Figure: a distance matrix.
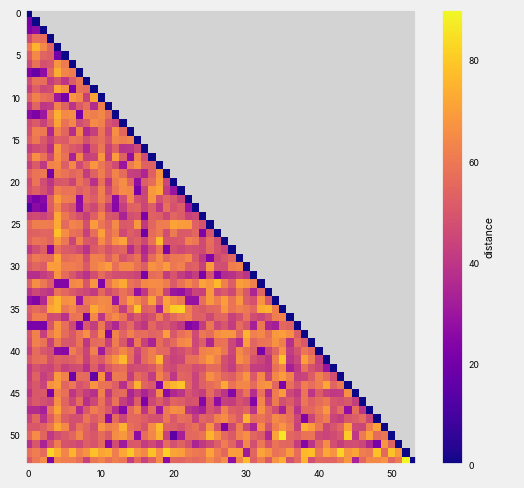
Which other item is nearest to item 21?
15
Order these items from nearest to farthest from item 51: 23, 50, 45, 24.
23, 24, 45, 50
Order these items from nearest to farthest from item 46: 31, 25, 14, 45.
31, 14, 45, 25
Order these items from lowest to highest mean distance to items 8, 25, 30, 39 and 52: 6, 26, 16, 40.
16, 26, 40, 6
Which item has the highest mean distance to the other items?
52
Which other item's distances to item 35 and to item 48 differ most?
38
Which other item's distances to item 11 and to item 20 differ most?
50
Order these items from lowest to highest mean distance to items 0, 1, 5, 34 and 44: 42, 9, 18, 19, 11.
18, 42, 11, 9, 19
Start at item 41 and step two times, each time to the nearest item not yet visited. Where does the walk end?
36
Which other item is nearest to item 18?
44
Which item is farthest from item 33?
35
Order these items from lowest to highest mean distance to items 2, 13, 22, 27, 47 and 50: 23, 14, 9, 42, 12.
23, 12, 42, 9, 14
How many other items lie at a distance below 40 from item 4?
4
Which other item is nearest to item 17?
14
